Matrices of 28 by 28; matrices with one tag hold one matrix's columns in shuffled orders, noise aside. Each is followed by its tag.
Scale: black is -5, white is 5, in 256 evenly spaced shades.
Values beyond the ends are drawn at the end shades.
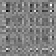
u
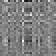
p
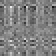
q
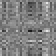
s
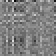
p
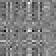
s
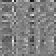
p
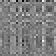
p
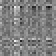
q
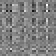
u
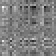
q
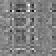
u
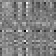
s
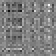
u
